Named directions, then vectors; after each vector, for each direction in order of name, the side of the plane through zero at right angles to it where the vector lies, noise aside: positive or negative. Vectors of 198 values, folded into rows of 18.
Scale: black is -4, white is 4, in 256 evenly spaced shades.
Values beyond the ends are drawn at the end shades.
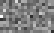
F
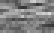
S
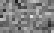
negative, positive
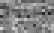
negative, negative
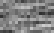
negative, negative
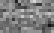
negative, positive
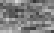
positive, negative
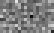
positive, negative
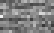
positive, positive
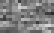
positive, negative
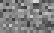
negative, positive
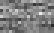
positive, positive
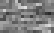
positive, negative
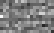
positive, positive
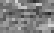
positive, negative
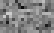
negative, positive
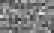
positive, positive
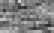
negative, positive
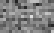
negative, positive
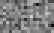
negative, positive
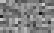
negative, negative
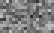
positive, negative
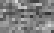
positive, negative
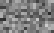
positive, negative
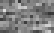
positive, negative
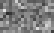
positive, negative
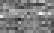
positive, positive
